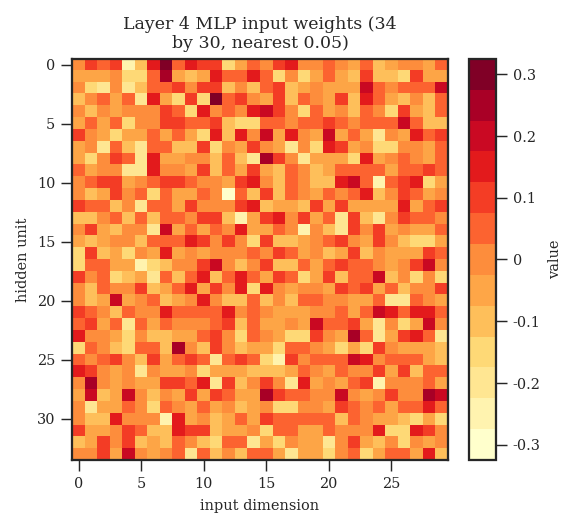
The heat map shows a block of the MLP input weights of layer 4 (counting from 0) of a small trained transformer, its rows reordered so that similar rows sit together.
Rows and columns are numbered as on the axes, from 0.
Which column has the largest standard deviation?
24
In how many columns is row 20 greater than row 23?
12
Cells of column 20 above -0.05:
19
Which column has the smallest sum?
5
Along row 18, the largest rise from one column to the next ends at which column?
7
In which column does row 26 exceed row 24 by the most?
0
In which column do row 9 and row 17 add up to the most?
28
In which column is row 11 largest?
23
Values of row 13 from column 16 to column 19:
0.15 0 0.1 -0.05
